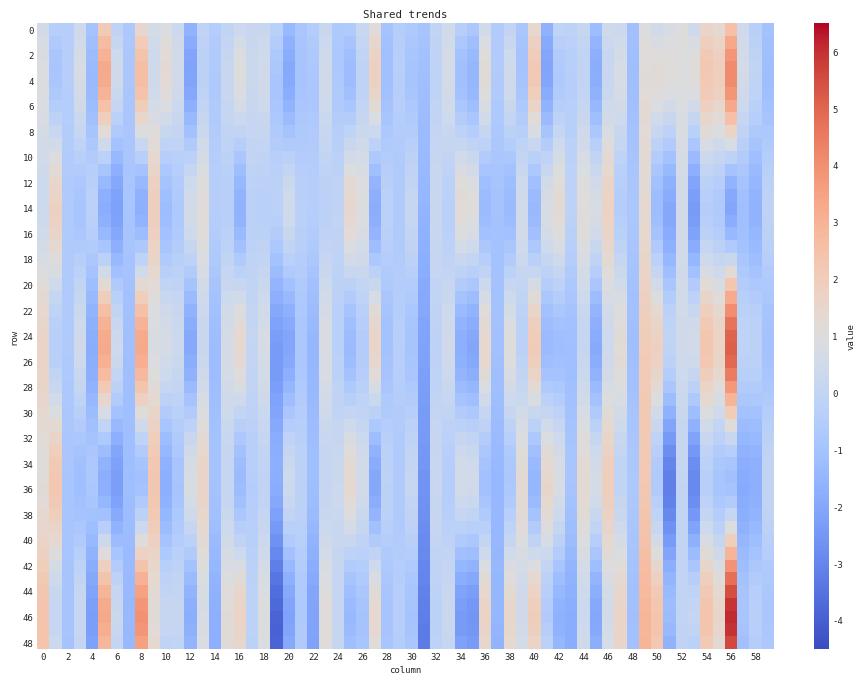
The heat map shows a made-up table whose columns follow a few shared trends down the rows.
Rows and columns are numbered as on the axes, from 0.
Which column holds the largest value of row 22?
56
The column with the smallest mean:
31
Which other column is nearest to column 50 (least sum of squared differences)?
36
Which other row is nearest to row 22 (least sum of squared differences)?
27
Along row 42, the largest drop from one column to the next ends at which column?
57
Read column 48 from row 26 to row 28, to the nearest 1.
-1 -1 -1
